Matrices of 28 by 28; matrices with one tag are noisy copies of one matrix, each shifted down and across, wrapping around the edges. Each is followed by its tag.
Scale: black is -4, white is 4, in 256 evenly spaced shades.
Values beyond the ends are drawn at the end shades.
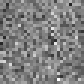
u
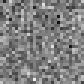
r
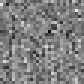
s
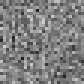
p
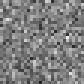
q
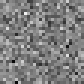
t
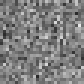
u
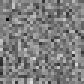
p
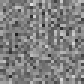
p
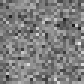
t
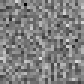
p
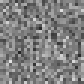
s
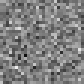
r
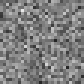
q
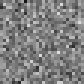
s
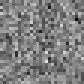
u
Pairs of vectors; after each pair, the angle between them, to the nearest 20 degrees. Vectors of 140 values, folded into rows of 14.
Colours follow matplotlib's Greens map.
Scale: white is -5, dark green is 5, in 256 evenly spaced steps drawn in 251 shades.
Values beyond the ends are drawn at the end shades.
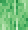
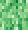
60 degrees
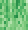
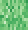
120 degrees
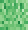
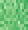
160 degrees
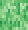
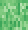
20 degrees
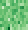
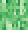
100 degrees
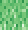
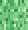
60 degrees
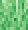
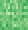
80 degrees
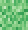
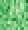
60 degrees
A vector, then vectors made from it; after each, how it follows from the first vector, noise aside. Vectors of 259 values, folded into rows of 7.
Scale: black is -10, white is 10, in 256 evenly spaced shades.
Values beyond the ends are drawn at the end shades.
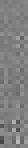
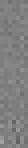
negated, shrunk.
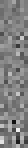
negated, scaled up.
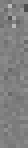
reversed, partly zeroed.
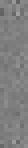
wrapped around, shrunk.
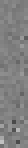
negated, partly zeroed.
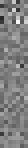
wrapped around, scaled up.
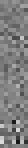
negated, scaled up.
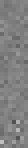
negated, partly zeroed.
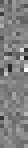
wrapped around, scaled up.
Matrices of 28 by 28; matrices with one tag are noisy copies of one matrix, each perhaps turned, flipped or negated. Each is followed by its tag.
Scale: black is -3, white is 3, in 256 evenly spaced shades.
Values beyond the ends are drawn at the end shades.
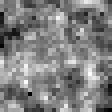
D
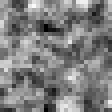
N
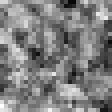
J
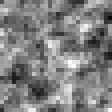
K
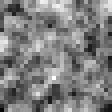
J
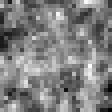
D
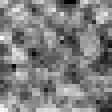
J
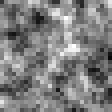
K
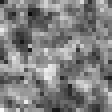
K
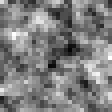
K
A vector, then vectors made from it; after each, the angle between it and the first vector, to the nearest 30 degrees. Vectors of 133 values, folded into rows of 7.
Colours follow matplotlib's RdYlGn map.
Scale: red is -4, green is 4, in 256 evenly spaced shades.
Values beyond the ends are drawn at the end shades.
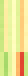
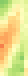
120 degrees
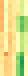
150 degrees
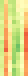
90 degrees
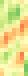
60 degrees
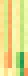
150 degrees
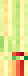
60 degrees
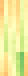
150 degrees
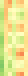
60 degrees
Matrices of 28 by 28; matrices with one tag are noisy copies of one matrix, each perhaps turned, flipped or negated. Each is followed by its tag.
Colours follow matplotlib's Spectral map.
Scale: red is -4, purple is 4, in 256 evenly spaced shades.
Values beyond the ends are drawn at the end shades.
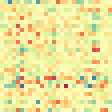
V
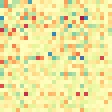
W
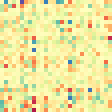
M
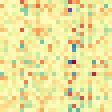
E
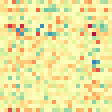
V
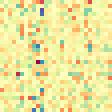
E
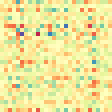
V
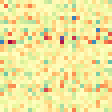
E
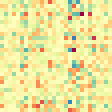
E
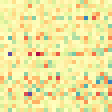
W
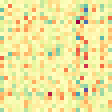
V
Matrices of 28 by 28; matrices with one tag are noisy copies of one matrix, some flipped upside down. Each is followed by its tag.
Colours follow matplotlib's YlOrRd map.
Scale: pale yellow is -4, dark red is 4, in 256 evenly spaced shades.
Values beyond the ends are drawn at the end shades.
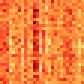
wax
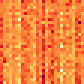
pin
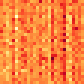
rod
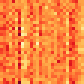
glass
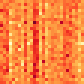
wax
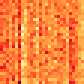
glass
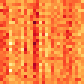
wax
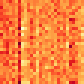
glass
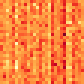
rod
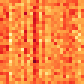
wax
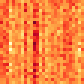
wax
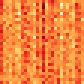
pin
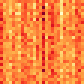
pin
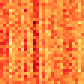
wax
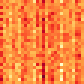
pin
